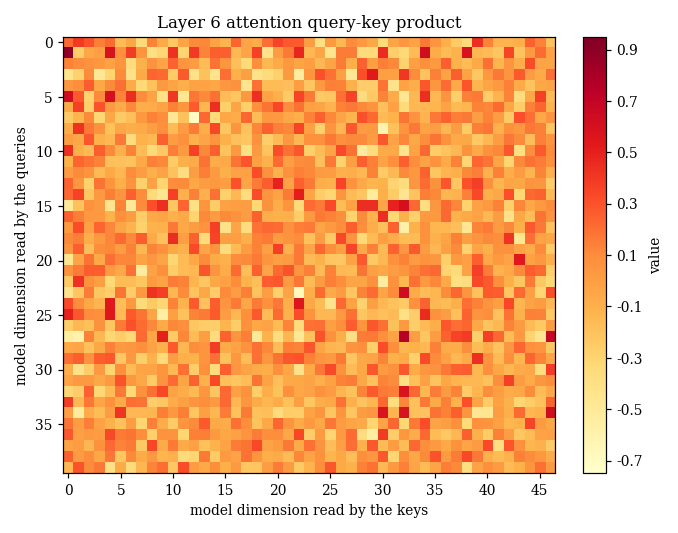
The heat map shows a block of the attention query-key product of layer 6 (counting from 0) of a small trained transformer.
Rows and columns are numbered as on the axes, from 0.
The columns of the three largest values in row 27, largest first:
32, 46, 9
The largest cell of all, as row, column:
1, 0
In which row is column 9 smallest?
25
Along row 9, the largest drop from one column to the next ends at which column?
6
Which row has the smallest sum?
3
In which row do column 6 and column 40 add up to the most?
37
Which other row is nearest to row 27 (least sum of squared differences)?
23
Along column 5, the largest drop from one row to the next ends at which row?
35
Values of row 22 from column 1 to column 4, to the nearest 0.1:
0.4 0.1 0 -0.3
